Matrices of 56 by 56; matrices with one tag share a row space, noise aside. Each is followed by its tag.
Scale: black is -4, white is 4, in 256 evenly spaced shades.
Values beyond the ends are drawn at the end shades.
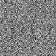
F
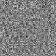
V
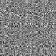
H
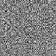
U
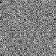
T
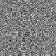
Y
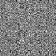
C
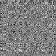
T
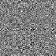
Y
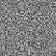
C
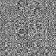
C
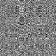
C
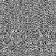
H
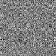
T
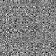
V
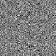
C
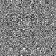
Y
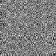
T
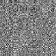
V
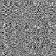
U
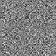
U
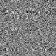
H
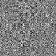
Y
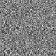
U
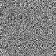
T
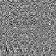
V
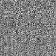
F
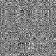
C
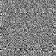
T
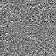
H
